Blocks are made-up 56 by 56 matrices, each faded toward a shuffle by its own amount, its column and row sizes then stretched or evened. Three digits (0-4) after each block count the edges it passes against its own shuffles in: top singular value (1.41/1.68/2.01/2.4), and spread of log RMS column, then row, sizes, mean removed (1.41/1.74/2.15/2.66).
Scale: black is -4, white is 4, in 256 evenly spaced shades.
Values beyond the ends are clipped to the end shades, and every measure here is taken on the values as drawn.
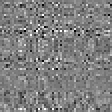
4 3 4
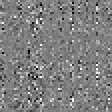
1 4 3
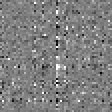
3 3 2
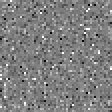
1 1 0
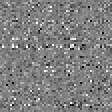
2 0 3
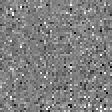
2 2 0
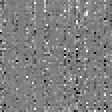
1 4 0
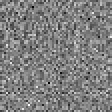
3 0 0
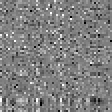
3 1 1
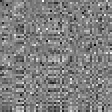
4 2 0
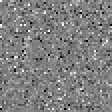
0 0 1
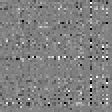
2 3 3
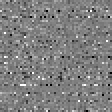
0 0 4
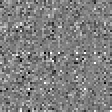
0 3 3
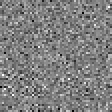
3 0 2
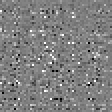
0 2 3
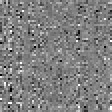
2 4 0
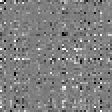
3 4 4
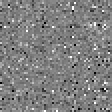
0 2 2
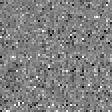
1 0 2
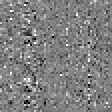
2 3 0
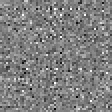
1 2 1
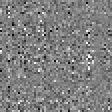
1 3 2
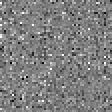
0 2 2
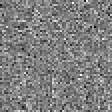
1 1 0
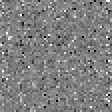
1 2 1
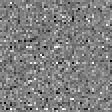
2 1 2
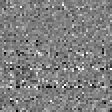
2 1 3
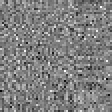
3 0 0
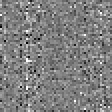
1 3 1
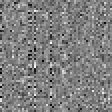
3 3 0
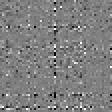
3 3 3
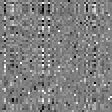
4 3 0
